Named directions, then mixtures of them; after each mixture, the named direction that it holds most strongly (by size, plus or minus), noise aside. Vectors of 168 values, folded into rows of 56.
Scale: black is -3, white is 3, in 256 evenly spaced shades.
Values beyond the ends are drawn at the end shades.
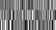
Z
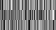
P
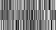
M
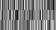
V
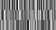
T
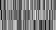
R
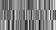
Z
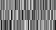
Z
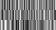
T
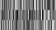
V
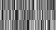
V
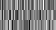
V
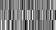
Z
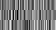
V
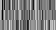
T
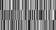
P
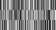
M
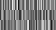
T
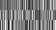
Z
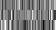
Z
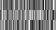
P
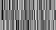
T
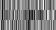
P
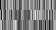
R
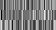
R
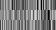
M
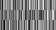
P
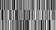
V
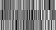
M
